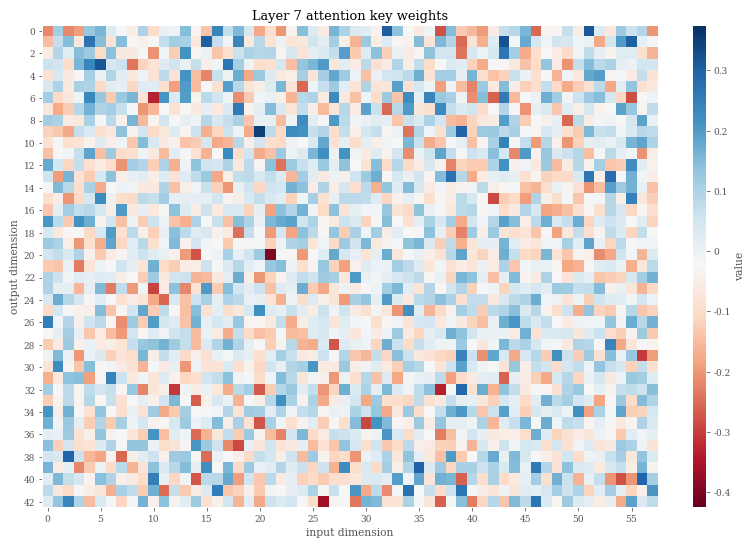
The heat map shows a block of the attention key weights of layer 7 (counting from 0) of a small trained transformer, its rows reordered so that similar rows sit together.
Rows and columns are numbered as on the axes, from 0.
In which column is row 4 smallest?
15
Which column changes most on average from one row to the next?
39
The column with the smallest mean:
14
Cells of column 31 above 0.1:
8
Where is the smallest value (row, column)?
20, 21
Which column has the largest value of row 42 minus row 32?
9
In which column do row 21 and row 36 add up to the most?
10
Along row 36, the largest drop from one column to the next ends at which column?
11
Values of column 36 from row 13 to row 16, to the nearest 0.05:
-0.05 -0.05 -0.1 0
